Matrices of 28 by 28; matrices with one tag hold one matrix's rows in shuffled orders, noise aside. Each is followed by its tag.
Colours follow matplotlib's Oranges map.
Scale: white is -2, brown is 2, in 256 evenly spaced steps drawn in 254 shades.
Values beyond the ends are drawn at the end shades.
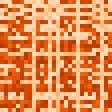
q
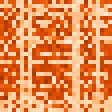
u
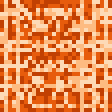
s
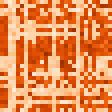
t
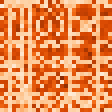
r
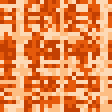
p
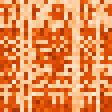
u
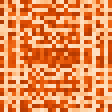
s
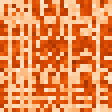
r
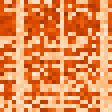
p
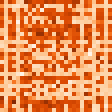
s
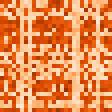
u
